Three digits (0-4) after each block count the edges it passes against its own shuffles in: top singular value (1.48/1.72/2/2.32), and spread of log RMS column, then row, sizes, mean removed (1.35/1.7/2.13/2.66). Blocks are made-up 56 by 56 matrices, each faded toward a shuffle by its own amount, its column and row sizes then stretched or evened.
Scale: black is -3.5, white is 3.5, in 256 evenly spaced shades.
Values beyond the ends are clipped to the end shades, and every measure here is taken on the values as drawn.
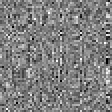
3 3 0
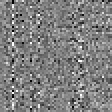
3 4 1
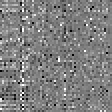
3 3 1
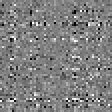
3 3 4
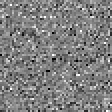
2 0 2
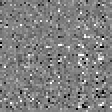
0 3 2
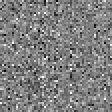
0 3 0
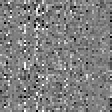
1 4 0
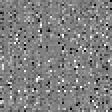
1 3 0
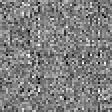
2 2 2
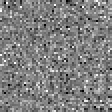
1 0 0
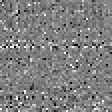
3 1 2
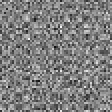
4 2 2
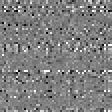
3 1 4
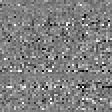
1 2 4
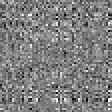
4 3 3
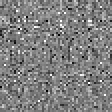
2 0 1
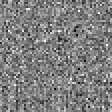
2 0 1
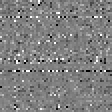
2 1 4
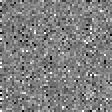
2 2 1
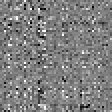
2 4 3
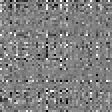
3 4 4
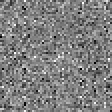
1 2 1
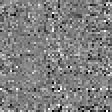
0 3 3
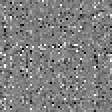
0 3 1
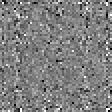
2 3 2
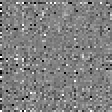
2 2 3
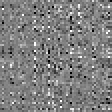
3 4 2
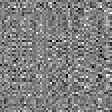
4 2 2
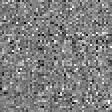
2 0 2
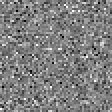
1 0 1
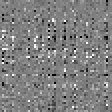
3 4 3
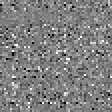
1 1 3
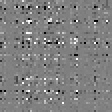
1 4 4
